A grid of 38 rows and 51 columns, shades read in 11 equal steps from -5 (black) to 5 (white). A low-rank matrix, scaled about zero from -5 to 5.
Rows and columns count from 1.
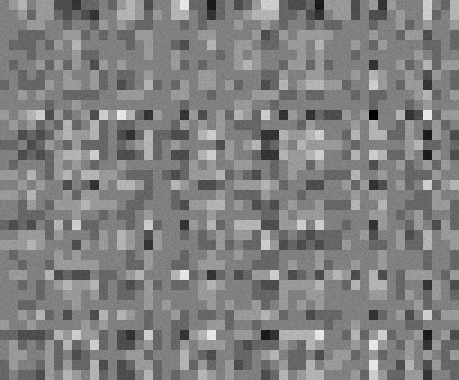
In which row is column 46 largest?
37
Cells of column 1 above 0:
5
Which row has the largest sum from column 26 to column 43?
34
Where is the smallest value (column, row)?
42, 12
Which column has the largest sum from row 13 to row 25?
24
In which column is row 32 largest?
48
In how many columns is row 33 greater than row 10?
17
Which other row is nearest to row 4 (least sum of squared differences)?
22
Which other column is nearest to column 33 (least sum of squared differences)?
7
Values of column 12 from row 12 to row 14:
3 -1 -1
